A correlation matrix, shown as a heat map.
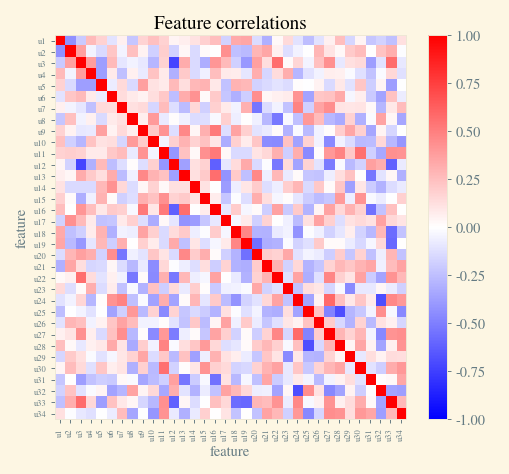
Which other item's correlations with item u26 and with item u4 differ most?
u7
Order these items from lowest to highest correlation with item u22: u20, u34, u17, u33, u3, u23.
u23, u17, u20, u34, u33, u3
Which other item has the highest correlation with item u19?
u18
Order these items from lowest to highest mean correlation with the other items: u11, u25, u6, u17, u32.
u25, u32, u17, u6, u11
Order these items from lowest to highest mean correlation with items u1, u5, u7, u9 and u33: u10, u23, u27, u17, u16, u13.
u23, u17, u10, u13, u27, u16
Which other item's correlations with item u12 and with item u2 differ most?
u3
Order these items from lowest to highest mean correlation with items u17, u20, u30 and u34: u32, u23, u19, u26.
u19, u32, u23, u26
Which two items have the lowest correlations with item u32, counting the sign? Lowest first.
u24, u27
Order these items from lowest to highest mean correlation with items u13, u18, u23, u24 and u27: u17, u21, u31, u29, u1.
u31, u17, u21, u29, u1
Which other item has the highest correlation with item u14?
u6
